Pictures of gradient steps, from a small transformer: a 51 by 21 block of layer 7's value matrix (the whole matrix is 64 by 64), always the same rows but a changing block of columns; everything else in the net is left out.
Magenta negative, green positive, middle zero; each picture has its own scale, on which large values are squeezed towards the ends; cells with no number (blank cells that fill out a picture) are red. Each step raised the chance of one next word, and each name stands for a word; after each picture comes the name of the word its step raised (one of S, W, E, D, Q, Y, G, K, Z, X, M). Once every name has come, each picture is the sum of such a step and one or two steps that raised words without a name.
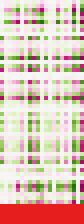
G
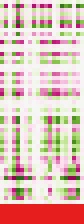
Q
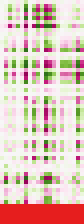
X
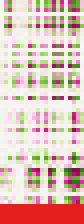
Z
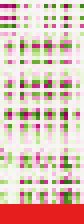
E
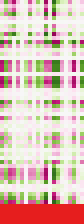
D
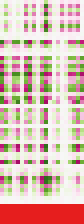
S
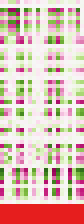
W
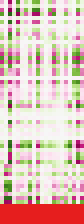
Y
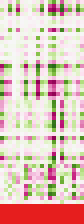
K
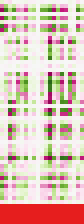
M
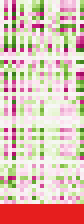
X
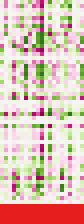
E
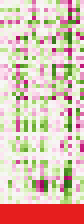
G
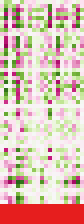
X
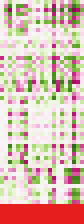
S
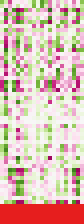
Z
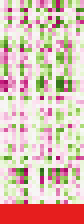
Z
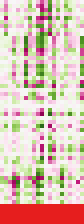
E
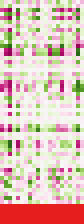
Y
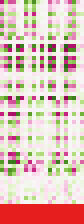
S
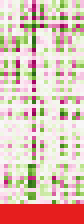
X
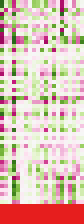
W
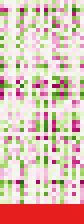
K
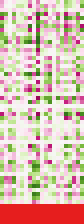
S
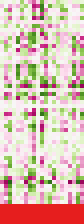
E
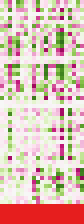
Z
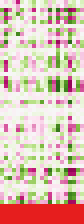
D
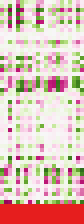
Z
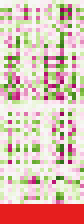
S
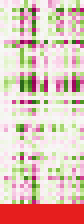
M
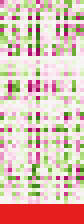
Q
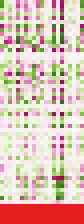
M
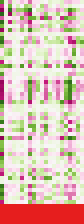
K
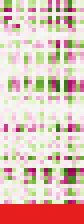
Z
